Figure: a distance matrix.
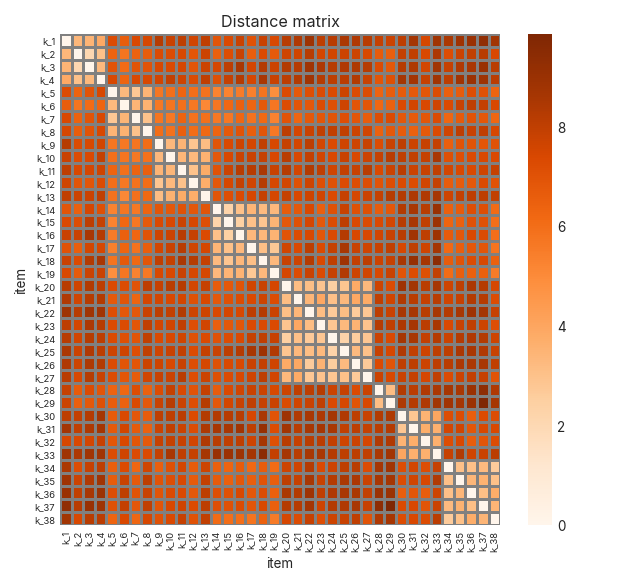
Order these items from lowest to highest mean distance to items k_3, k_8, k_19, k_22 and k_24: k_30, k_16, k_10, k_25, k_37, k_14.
k_25, k_14, k_16, k_10, k_30, k_37
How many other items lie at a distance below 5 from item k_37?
4
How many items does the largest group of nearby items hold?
8
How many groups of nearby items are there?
8
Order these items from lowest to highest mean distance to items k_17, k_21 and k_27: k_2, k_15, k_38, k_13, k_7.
k_15, k_7, k_38, k_2, k_13
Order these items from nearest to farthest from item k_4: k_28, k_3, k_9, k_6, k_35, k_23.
k_3, k_6, k_28, k_9, k_23, k_35
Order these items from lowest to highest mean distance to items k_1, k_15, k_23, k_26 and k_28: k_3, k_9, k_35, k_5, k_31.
k_5, k_3, k_9, k_35, k_31
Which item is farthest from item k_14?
k_33
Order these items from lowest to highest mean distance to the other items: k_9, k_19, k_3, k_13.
k_19, k_9, k_13, k_3
